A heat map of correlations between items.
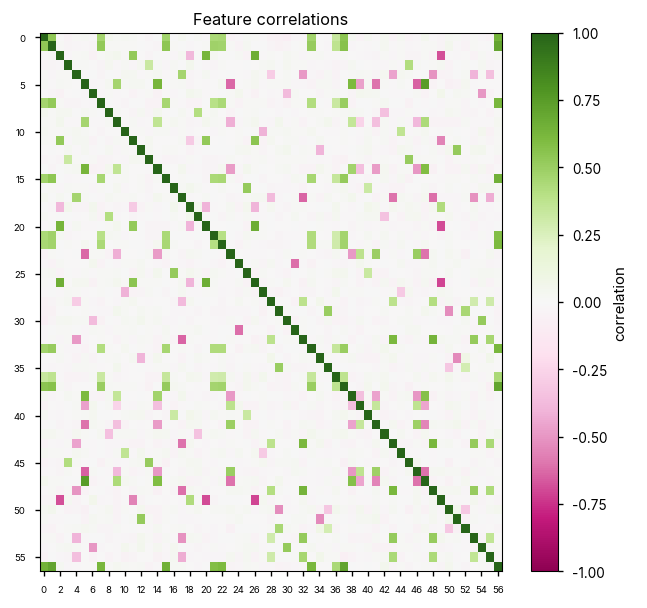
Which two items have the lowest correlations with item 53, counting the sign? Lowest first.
17, 4
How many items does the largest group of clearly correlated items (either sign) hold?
10
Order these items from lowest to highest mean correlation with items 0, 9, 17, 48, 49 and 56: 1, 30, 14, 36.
30, 14, 36, 1
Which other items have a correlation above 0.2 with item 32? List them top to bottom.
28, 43, 48, 53, 55
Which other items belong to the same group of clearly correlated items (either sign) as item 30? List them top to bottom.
6, 54
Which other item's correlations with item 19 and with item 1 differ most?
56
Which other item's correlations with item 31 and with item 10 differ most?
24
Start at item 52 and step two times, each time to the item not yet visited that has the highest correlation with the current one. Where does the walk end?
35
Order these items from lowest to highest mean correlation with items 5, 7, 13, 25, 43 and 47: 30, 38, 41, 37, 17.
41, 17, 30, 37, 38
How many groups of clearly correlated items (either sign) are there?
12
